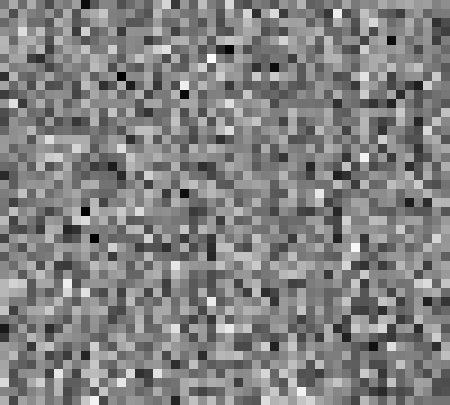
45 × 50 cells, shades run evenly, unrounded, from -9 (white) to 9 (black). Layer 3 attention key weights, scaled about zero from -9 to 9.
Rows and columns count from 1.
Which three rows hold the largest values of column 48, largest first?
34, 23, 30
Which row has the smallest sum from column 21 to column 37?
45
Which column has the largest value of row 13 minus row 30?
39
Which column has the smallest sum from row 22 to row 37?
26
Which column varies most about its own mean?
41
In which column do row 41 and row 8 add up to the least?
11
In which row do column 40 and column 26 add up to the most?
6
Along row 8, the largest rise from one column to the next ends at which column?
24
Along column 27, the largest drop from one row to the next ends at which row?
40
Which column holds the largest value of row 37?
1
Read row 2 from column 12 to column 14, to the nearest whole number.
-5 0 0
